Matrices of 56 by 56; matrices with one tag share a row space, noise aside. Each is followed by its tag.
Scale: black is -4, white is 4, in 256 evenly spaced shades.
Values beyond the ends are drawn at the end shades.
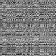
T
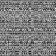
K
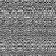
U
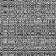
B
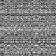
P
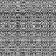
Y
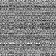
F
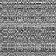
B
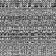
K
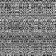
K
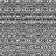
Y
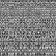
F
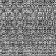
U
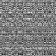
U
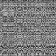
B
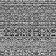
P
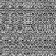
U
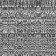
B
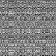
F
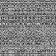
F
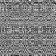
K
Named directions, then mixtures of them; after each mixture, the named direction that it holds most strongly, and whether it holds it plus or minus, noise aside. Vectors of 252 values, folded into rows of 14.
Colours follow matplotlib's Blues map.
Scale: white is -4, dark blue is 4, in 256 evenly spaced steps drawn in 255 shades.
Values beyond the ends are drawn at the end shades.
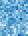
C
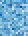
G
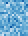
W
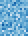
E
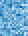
G, plus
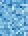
G, plus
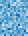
E, minus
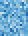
W, minus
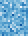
G, minus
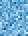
E, plus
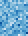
C, minus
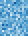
E, plus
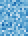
E, plus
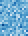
E, plus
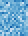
W, plus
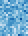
C, plus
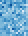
G, plus
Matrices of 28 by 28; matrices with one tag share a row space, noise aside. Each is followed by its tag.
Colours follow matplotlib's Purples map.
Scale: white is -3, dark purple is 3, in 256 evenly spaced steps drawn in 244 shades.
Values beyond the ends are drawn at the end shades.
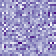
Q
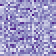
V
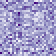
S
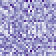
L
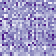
L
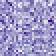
S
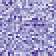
S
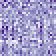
Q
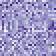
L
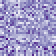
V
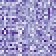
Q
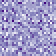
Q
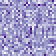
L
